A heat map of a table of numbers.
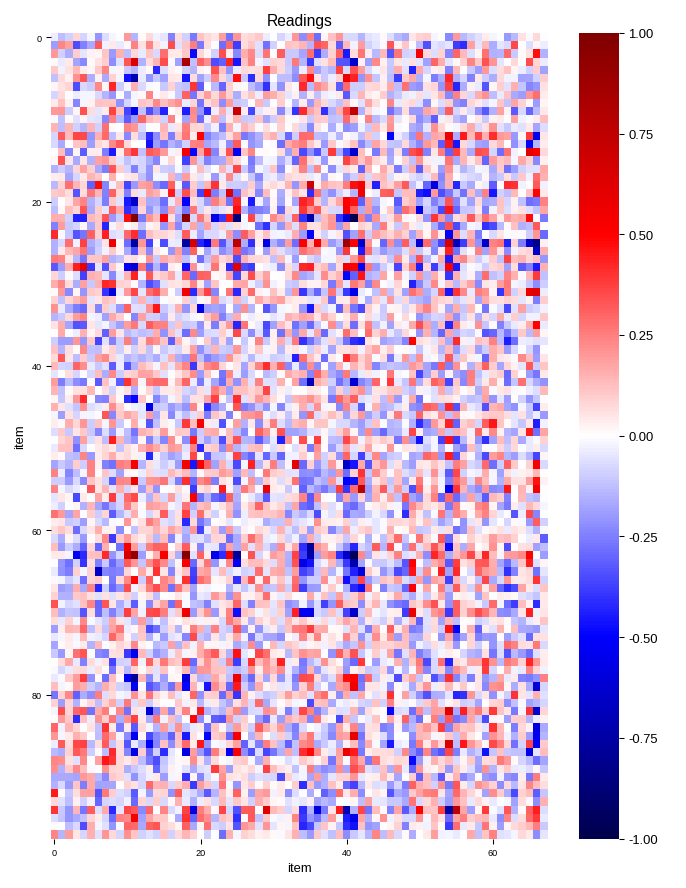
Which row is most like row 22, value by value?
63
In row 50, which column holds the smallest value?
20
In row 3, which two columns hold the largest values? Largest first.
18, 11
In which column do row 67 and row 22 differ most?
11
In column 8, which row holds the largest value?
25
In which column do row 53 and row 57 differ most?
42
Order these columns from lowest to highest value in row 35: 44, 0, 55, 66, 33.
33, 44, 0, 55, 66
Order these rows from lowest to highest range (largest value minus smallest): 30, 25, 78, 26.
30, 26, 78, 25
